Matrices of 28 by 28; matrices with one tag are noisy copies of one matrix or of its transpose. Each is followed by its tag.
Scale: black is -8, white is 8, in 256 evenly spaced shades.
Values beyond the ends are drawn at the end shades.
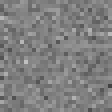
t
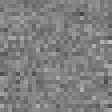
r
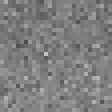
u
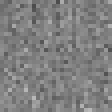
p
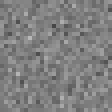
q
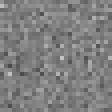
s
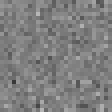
r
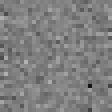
t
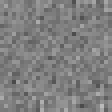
r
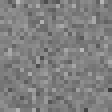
t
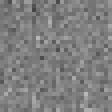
p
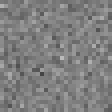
s
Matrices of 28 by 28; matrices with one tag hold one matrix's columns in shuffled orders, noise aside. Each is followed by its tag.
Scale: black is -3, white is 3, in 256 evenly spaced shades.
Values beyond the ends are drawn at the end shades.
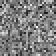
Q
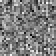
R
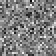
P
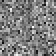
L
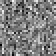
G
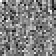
G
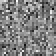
G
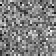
Q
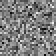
P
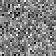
P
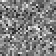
P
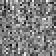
G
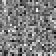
L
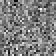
L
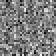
L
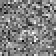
Q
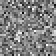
Q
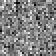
G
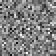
P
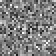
P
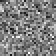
P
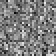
L
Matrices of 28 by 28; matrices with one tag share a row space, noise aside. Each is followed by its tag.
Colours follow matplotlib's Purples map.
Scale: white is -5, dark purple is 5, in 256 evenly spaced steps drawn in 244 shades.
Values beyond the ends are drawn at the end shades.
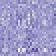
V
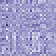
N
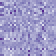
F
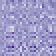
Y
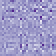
Y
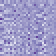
F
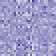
V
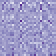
Y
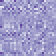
F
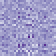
V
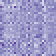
F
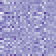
F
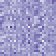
F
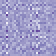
N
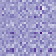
Y
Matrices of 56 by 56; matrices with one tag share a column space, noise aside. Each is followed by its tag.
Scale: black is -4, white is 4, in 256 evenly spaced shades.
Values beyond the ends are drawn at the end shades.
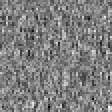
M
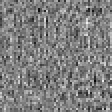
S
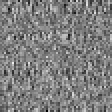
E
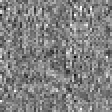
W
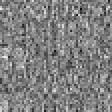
W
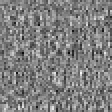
M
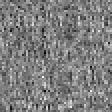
M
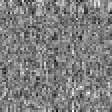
E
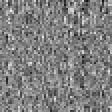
E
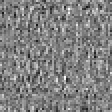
W
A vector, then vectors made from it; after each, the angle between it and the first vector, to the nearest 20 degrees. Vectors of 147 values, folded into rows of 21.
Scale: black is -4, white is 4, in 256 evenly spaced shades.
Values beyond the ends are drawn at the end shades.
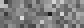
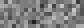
80 degrees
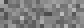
40 degrees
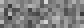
80 degrees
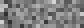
60 degrees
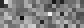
160 degrees
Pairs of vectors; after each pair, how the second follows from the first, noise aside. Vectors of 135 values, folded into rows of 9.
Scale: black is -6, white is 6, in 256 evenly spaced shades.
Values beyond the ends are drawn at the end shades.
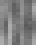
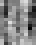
wrapped around, negated, scaled up.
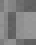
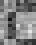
scaled up.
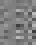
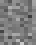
shuffled.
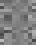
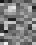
wrapped around, negated, scaled up.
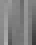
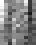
reversed, negated, scaled up.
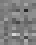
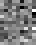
wrapped around, negated, scaled up.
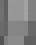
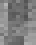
negated.
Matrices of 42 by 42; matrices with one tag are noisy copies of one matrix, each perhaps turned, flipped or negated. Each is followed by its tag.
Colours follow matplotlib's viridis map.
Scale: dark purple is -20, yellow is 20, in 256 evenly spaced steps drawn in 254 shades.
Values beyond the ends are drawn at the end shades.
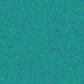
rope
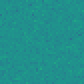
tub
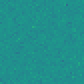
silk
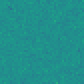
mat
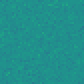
mat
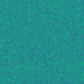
rope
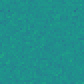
mat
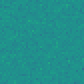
tub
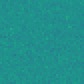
rope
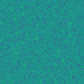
silk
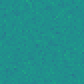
mat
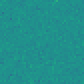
mat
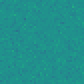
silk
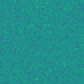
rope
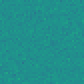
silk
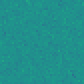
mat
